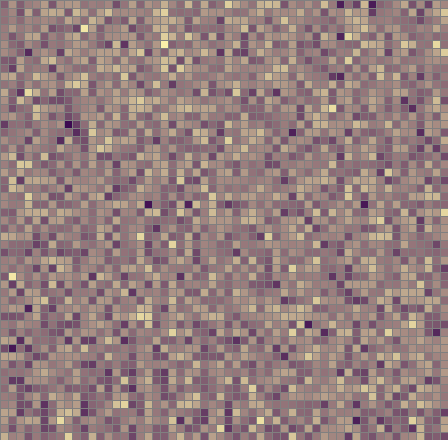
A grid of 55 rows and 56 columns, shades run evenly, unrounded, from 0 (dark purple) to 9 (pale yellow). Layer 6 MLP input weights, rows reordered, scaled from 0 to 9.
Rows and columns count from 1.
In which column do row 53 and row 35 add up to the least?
23
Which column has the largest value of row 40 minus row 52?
18
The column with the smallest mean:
3
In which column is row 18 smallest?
8
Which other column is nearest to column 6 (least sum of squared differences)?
29
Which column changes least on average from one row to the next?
12
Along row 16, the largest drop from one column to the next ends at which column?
9
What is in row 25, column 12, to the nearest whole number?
6
